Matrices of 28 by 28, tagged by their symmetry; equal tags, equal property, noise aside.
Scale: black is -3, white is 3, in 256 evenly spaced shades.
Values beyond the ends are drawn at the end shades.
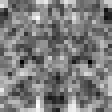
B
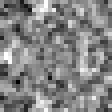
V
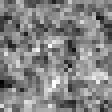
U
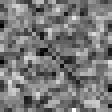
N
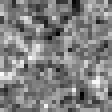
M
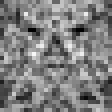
B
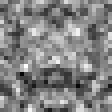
B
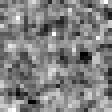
U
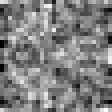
V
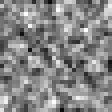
N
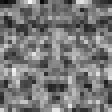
B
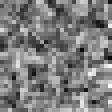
U
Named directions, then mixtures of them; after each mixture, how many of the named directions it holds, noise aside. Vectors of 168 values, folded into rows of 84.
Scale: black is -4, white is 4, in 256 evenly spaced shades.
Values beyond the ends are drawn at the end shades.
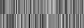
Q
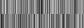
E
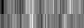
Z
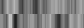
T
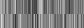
three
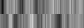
two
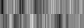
two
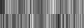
four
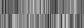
four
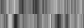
one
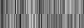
three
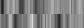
two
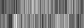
four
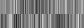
three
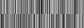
one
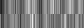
two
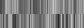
three
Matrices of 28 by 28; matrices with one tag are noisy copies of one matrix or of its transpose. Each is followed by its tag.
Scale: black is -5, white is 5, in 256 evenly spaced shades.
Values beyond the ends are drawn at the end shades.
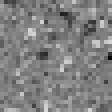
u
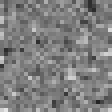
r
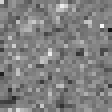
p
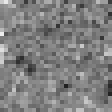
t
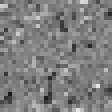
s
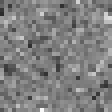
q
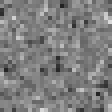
q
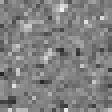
p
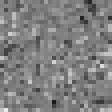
r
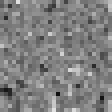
r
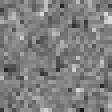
q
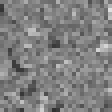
u
